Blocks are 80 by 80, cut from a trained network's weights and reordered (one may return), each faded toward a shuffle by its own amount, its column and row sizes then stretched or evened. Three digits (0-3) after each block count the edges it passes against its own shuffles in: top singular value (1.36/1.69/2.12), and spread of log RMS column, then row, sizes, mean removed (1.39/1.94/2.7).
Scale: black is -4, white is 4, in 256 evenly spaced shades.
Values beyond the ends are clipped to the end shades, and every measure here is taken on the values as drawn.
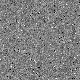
0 0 0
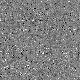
0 0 1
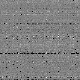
3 1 2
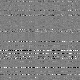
3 0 3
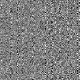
2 3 0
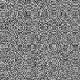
3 1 1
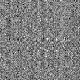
2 0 0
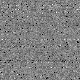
0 0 2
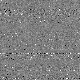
1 0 2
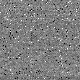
0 0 0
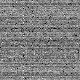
3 1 0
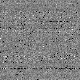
1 1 2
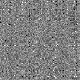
2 1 1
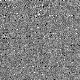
0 0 2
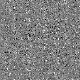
0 2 2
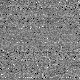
0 0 2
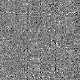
2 1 1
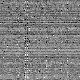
3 1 0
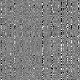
3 3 1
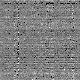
3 2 1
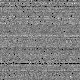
3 0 2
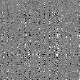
1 3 2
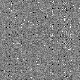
1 2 1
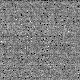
1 1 0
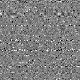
2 0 2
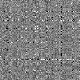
2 2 2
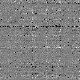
2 2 2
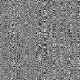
3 3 2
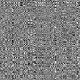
3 2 2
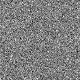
0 1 1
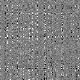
2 3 1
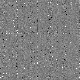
0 2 1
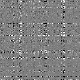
3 3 3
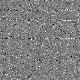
1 0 1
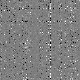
2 3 1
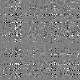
1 3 3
